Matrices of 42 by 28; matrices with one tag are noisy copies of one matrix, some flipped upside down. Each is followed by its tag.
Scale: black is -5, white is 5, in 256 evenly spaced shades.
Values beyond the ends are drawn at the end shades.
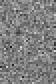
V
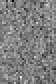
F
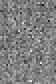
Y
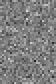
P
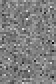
P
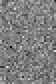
V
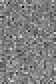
V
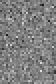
Y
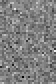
V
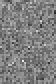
Y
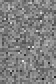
Y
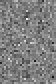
P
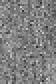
F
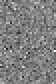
V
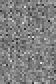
Y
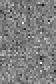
Y
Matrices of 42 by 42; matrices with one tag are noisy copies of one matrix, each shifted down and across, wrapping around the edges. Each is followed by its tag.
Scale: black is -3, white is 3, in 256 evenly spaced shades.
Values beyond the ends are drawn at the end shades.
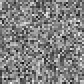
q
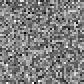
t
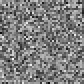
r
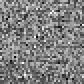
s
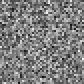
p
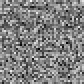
s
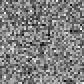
p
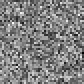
r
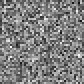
q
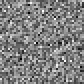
t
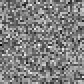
r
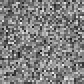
t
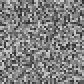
p
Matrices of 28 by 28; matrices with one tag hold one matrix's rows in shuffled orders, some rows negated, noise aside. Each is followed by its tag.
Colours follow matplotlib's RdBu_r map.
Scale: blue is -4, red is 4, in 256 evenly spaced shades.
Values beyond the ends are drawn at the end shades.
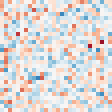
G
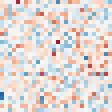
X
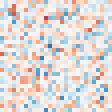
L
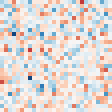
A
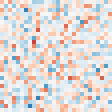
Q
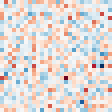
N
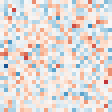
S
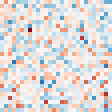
A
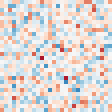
L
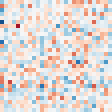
X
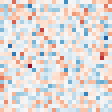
A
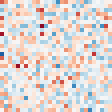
X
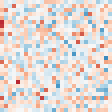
X
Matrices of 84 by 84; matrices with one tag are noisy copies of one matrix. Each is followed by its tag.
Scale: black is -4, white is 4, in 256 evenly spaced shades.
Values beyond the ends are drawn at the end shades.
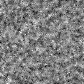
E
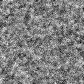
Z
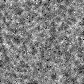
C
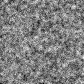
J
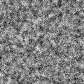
E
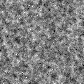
C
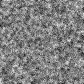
Z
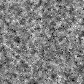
C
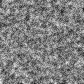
Z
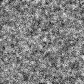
J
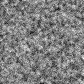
J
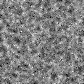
C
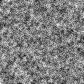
Z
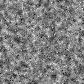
C
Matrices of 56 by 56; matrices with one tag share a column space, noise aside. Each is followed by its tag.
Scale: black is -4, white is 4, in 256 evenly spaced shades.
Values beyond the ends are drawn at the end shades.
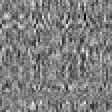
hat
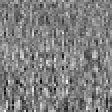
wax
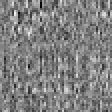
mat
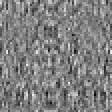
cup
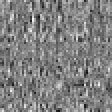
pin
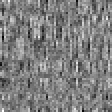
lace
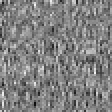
cup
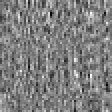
mat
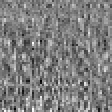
wax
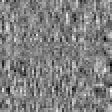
pin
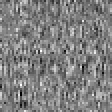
cup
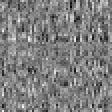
pin
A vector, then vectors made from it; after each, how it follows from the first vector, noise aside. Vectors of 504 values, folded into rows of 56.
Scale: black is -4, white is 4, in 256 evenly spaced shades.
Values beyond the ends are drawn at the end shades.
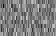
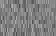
negated, shrunk.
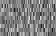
reversed.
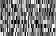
scaled up.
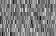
wrapped around.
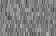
wrapped around, shrunk.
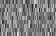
wrapped around.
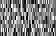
negated, scaled up.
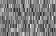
reversed.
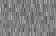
wrapped around, negated, shrunk.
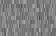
wrapped around, shrunk.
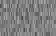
wrapped around, negated, shrunk.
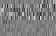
reversed, partly zeroed.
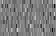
reversed, partly zeroed.
